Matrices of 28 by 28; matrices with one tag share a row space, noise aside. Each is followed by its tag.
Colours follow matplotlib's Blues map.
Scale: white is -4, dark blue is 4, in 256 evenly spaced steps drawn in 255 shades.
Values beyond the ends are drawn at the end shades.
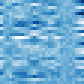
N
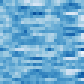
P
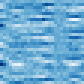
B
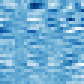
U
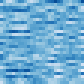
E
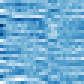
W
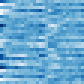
W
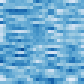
E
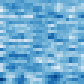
E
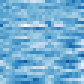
P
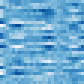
B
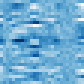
N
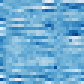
B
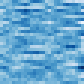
P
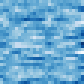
P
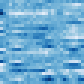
B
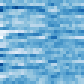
W
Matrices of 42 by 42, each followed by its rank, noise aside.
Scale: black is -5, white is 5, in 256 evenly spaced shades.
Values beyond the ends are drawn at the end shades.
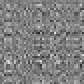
four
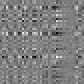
two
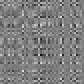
two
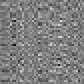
four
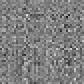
six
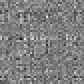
six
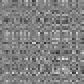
three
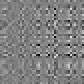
two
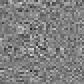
six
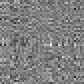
six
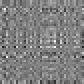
three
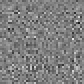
six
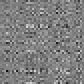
four
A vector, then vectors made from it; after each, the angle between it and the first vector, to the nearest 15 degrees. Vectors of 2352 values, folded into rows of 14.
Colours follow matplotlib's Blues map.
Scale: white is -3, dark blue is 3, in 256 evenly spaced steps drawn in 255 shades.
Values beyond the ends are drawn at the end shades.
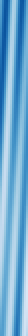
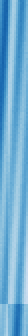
30 degrees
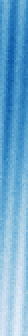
90 degrees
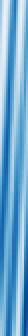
165 degrees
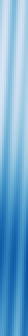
135 degrees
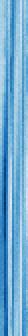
120 degrees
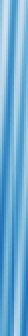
165 degrees
